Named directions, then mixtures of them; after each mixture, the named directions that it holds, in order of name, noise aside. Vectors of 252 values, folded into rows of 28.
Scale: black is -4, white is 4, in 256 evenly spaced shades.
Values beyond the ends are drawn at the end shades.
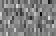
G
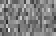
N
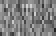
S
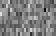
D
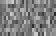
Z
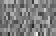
Z.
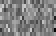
N, S.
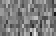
D, N, Z.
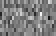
G.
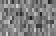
G.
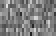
D, Z.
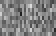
D, S.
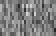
S.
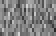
S.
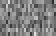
D, N, Z.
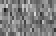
G, N, S.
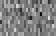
G.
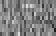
S.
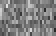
D, N, S.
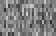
S, Z.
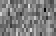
D.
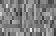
D, G, S.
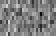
G, N, Z.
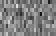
G.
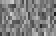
Z.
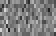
N.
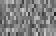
Z.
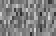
D, G.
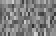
Z.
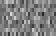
Z.
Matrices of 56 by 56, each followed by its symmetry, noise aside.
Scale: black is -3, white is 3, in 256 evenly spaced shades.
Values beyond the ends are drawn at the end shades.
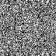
mirrored top to bottom.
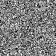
same after a half turn.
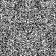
mirrored left to right.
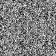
mirrored top to bottom.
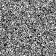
antisymmetric.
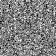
mirrored left to right.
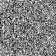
mirrored top to bottom.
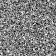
antisymmetric.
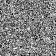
no symmetry.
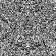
mirrored left to right.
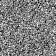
same after a half turn.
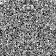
mirrored left to right.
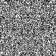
mirrored left to right.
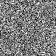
same after a half turn.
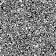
same after a half turn.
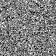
no symmetry.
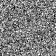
no symmetry.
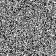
same after a half turn.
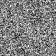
same after a half turn.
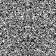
mirrored left to right.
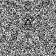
mirrored left to right.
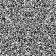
mirrored left to right.
